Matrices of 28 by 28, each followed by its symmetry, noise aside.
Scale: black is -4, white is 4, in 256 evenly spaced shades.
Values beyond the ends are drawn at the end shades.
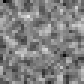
no symmetry.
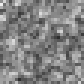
symmetric.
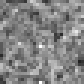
no symmetry.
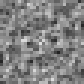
same after a half turn.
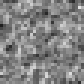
no symmetry.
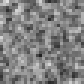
no symmetry.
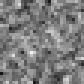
same after a half turn.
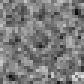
symmetric.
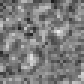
symmetric.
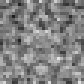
mirrored left to right.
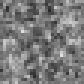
same after a half turn.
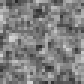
antisymmetric.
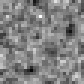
symmetric.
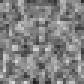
mirrored left to right.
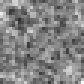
symmetric.
